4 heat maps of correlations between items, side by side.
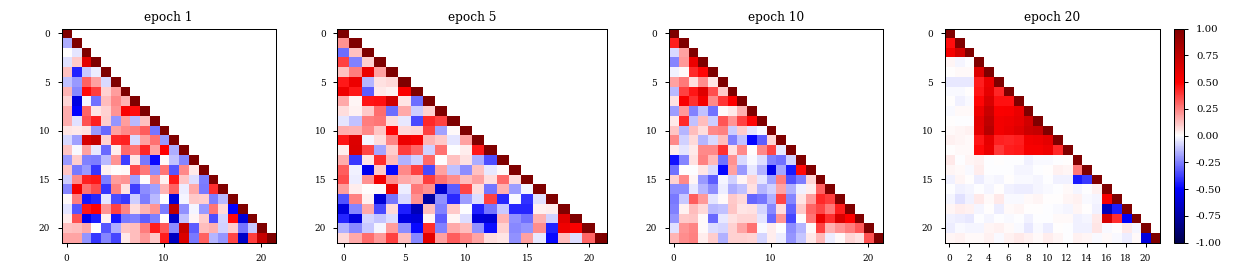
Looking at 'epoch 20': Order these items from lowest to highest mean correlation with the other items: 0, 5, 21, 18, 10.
18, 21, 0, 5, 10
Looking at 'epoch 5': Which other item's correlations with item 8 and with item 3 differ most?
16
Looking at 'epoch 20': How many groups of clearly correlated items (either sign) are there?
5
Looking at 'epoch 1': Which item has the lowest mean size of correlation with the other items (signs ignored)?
0
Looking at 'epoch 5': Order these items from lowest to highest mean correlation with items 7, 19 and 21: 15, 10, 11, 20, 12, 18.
12, 11, 15, 10, 18, 20
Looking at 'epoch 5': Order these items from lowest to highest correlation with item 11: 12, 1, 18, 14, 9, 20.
18, 20, 9, 14, 12, 1
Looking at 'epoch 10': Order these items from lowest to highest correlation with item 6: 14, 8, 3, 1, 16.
16, 8, 14, 1, 3
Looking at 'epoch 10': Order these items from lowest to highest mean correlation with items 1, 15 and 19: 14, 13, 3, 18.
13, 3, 14, 18
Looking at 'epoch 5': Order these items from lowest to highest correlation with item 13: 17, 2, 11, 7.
17, 11, 2, 7
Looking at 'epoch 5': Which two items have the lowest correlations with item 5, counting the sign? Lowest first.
19, 18
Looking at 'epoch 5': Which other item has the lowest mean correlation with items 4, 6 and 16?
8
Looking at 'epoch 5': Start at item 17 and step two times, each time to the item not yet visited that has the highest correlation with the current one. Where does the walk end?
1
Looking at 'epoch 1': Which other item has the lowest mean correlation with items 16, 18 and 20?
19
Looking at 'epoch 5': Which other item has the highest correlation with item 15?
3
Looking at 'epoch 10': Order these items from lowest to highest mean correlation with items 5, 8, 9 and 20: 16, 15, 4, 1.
4, 16, 15, 1
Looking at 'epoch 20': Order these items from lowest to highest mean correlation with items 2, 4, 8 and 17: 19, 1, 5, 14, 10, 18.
18, 14, 19, 1, 5, 10
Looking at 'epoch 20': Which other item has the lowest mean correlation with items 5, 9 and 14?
15
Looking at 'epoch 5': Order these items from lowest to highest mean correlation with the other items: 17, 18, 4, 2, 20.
17, 18, 20, 2, 4
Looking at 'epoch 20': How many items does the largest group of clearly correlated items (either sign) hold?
10
